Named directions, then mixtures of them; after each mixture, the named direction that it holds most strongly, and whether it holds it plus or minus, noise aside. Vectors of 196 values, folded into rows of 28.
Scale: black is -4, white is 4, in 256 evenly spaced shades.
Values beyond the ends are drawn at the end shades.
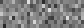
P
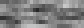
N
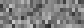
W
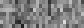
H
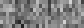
H, plus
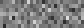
P, plus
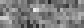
N, minus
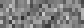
W, plus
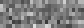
W, minus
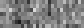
H, plus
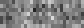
H, minus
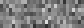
W, plus
